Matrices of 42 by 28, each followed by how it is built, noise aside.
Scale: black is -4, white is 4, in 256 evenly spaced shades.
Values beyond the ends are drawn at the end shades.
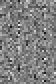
uneven columns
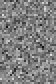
noise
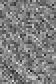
Toeplitz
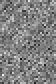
Hankel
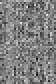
blocks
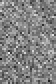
Toeplitz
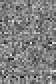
uneven rows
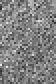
Hankel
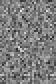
repeating columns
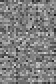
blocks
